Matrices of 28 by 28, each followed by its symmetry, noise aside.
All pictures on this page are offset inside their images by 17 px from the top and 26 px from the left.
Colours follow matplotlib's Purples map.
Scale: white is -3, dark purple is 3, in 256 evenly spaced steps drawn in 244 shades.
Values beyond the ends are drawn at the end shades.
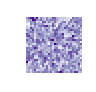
antisymmetric.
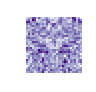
mirrored left to right.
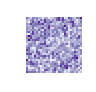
symmetric.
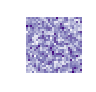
symmetric across the other diagonal.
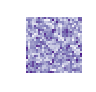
symmetric across the other diagonal.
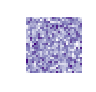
symmetric.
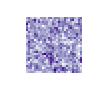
antisymmetric.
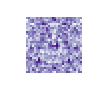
mirrored left to right.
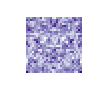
mirrored left to right.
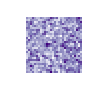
mirrored top to bottom.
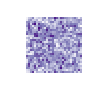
mirrored top to bottom.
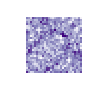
symmetric across the other diagonal.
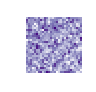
symmetric.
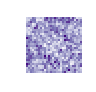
symmetric.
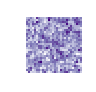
symmetric across the other diagonal.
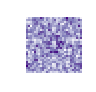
mirrored left to right.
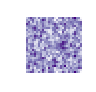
mirrored top to bottom.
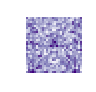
mirrored left to right.
